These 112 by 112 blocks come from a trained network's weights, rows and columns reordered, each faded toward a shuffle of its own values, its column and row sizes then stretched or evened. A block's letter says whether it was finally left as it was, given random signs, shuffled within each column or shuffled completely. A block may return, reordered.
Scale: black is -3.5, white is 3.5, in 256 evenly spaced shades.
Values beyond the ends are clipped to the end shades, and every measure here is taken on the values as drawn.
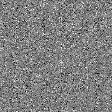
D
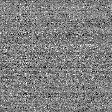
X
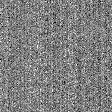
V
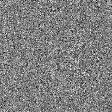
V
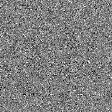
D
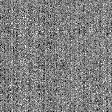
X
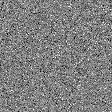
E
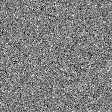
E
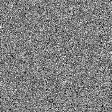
V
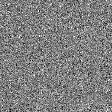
D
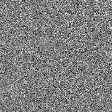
D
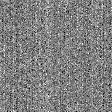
V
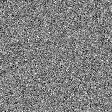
E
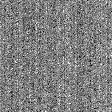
V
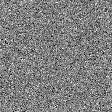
E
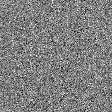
V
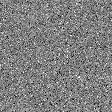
E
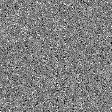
V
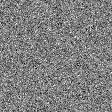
E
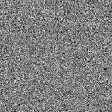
X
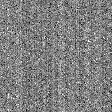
V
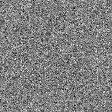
V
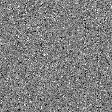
V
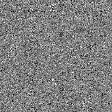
D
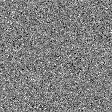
E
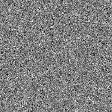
V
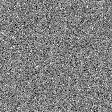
E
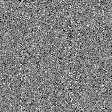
V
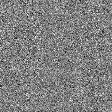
D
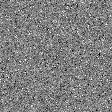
E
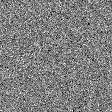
E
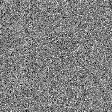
V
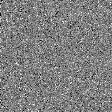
V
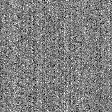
V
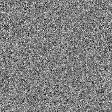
D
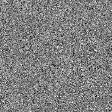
D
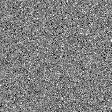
V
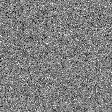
E
